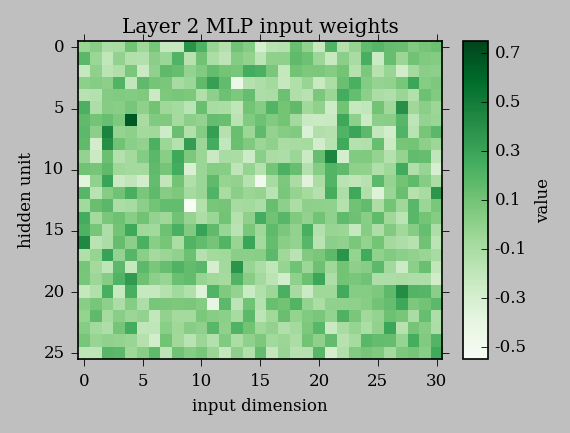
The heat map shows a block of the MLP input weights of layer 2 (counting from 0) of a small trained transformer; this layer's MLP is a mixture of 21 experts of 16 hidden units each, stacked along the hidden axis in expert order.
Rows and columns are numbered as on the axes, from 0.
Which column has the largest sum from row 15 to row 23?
4
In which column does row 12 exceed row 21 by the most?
11
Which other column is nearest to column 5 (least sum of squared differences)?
3
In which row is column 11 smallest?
21
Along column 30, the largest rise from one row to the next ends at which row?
12
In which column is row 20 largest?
27
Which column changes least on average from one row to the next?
29
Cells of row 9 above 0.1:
7
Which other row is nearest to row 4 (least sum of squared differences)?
22
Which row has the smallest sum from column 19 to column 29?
6
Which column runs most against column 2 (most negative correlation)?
19
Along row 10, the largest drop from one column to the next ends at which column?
9
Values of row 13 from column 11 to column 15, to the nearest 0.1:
0.1 0.1 -0.1 -0.1 -0.1
